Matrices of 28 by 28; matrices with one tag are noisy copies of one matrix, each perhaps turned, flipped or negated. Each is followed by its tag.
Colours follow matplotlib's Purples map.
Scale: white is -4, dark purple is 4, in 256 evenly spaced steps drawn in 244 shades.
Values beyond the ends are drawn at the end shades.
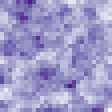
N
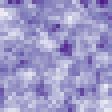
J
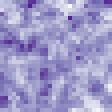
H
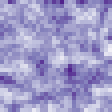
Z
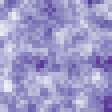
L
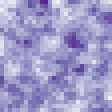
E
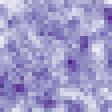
N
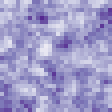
J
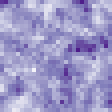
H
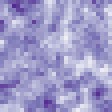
H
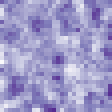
Z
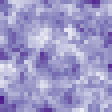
E
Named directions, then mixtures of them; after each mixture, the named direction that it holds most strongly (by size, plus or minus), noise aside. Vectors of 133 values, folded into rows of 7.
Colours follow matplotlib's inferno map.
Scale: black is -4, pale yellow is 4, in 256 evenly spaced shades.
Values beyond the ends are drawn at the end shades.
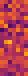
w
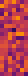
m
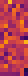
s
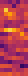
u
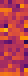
s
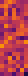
m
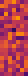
m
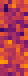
w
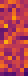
s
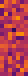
m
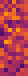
w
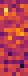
u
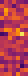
u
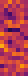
u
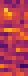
u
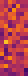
s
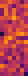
m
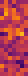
u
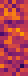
u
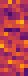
u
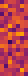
m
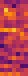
u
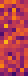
m
